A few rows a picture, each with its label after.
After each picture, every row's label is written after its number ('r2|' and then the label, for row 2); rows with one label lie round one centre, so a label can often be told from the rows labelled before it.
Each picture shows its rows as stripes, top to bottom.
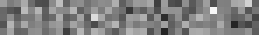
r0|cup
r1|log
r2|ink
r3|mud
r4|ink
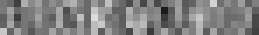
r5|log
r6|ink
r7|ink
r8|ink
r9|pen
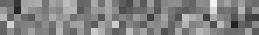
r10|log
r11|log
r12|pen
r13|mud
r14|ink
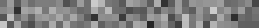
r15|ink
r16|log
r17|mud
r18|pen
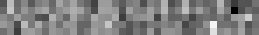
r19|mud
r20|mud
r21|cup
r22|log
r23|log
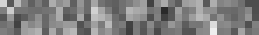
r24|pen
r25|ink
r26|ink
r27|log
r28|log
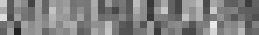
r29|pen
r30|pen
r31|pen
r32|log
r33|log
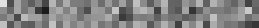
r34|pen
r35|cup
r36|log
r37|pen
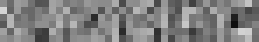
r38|cup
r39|pen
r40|mud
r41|mud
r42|cup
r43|cup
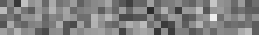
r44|log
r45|pen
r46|log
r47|ink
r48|cup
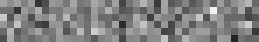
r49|cup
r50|log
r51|pen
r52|cup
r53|ink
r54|mud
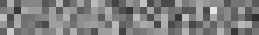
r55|ink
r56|log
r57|pen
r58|cup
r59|mud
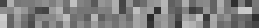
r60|mud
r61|cup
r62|pen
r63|pen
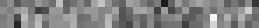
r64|ink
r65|cup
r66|log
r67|log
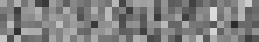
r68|cup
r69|log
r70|log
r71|mud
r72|log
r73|pen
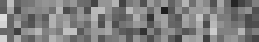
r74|mud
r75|ink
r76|pen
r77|pen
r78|log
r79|pen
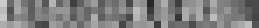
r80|pen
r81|pen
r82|pen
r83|cup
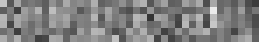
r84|pen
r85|log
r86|pen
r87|pen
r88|ink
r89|cup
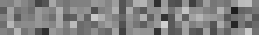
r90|cup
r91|mud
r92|ink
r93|mud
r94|cup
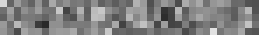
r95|pen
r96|ink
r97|ink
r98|cup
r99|log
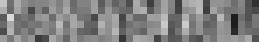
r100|pen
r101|pen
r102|mud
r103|mud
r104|mud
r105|cup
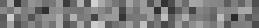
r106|ink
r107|cup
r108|mud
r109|ink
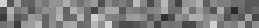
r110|pen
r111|mud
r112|ink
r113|log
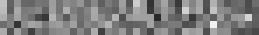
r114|pen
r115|pen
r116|cup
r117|log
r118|pen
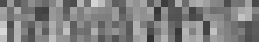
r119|ink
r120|cup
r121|cup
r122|pen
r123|pen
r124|pen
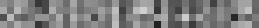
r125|cup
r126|cup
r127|mud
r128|cup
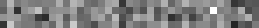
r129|mud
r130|log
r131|cup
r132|mud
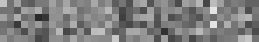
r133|pen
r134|log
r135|cup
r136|log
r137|ink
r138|cup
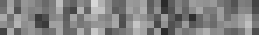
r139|ink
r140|ink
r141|cup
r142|cup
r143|ink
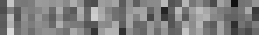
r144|mud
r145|ink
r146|ink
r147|mud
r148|mud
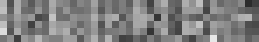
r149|pen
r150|pen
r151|cup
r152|pen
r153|pen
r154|log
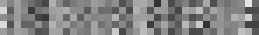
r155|cup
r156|pen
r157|cup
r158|pen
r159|cup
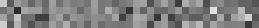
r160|pen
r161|log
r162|cup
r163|pen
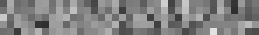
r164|mud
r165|mud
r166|pen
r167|cup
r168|log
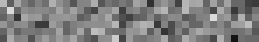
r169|pen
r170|mud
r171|log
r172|cup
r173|ink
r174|mud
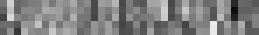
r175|mud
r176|mud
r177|mud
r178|log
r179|log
